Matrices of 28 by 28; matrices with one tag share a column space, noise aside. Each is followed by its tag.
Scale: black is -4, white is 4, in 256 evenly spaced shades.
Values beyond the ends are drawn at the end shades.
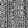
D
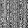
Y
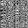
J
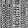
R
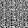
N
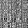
Y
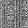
J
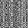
N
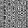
J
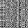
N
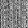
D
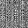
J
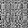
Y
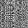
J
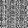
D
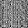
D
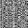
J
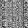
N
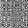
N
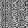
N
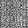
N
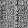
J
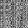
D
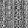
D
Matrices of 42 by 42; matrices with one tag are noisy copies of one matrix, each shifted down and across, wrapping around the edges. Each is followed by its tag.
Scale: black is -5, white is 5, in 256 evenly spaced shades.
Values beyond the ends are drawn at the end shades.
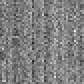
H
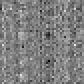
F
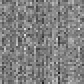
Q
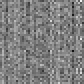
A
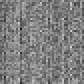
Q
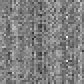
F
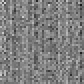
A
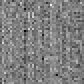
A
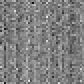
H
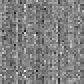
Q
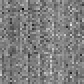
H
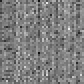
A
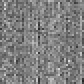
Q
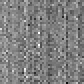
H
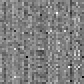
A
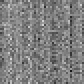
H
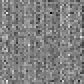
A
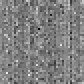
Q
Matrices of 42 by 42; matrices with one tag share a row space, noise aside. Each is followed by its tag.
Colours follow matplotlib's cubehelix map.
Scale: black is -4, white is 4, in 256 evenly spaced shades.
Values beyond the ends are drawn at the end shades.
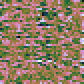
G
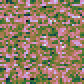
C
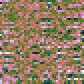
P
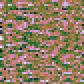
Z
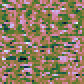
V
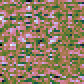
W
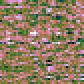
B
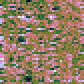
W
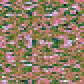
V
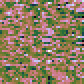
B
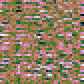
G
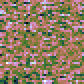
C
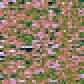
W
